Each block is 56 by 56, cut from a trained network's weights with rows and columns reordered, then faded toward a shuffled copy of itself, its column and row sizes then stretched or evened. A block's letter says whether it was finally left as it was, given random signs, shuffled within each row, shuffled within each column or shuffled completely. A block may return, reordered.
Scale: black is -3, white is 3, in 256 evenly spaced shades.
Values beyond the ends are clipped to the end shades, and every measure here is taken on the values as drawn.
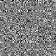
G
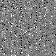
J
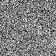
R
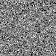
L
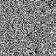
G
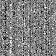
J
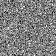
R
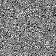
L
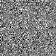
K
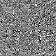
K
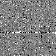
K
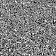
L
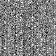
J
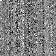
J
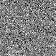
R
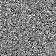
R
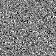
L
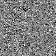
J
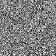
G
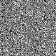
J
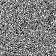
R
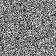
R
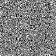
K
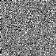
K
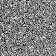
R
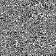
K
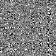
K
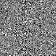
K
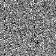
J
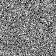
R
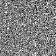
J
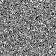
R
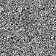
L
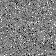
R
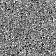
R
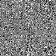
K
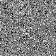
J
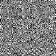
G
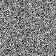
R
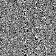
J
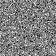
R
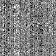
G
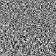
G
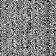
G
